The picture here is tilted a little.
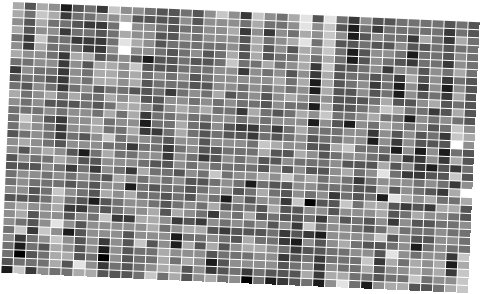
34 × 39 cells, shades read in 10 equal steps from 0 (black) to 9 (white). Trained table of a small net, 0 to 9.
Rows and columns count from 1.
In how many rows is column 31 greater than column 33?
16
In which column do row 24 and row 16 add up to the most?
38
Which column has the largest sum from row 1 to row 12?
27
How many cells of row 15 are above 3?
27
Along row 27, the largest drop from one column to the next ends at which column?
10
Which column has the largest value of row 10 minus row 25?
8
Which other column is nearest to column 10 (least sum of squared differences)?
3
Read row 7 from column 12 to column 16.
1 3 3 4 3
